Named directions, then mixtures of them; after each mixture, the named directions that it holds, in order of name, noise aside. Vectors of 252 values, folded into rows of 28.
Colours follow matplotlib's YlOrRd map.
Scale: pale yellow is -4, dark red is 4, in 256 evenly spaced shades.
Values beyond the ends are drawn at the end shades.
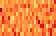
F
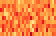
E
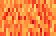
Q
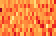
F.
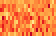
E.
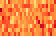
F.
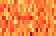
E, Q.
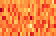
E, F, Q.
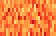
Q.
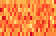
E, F, Q.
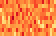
F.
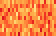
F, Q.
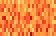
E, Q.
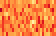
E, F, Q.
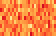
E, F, Q.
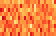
E, F, Q.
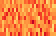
Q.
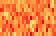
E.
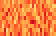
Q.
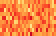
E, Q.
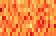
E, F, Q.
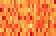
E, F, Q.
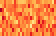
E, F.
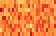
E, F, Q.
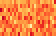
E, F, Q.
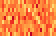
E, F, Q.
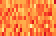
F, Q.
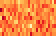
E, F, Q.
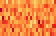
E, F.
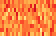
Q.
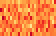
E, F, Q.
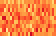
E, Q.
